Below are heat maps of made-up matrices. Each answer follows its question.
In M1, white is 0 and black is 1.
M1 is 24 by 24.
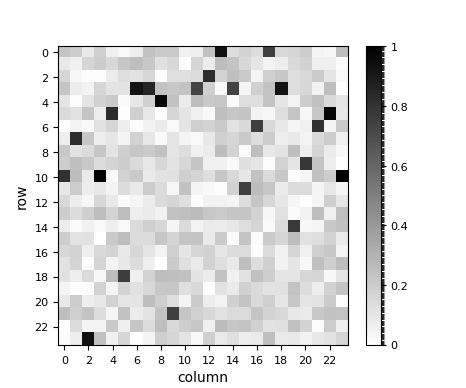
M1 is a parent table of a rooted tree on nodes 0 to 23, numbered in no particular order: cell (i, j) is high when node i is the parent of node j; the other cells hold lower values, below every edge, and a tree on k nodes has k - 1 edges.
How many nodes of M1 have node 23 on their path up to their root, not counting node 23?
2
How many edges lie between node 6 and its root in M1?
2
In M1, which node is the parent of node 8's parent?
5
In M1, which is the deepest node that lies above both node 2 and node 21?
10
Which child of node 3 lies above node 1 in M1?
7
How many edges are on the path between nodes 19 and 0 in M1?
4
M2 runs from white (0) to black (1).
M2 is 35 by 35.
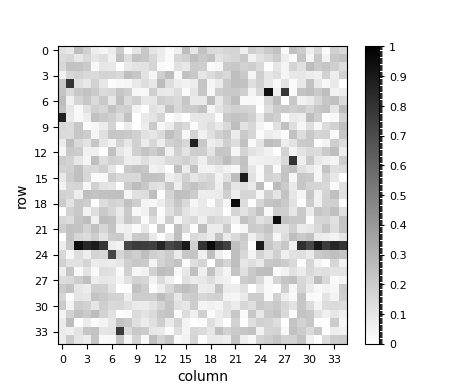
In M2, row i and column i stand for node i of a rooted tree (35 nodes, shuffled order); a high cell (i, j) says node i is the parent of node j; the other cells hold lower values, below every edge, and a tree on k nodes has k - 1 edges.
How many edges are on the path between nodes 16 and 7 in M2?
4
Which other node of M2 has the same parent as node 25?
27
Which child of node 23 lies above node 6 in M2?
24
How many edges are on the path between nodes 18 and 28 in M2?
3
